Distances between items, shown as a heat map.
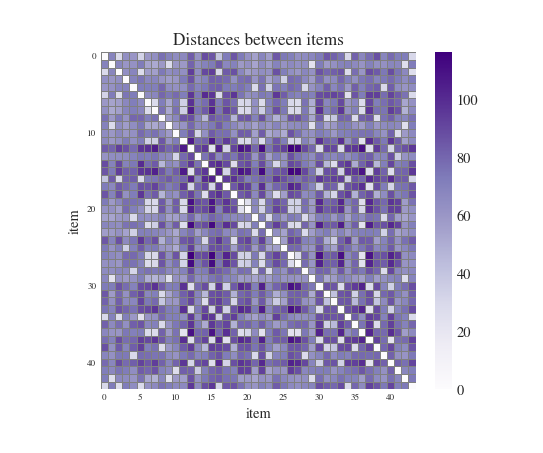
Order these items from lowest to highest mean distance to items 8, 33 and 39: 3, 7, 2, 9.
9, 3, 2, 7
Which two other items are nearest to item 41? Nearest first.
10, 13
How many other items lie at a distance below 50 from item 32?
7
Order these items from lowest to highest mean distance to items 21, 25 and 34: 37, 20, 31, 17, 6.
6, 20, 31, 17, 37
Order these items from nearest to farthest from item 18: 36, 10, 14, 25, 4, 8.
14, 8, 25, 10, 4, 36
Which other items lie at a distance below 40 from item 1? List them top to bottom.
9, 29, 42
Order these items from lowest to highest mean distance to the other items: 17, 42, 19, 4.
42, 4, 19, 17
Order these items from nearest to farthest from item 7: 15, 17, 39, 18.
39, 18, 17, 15
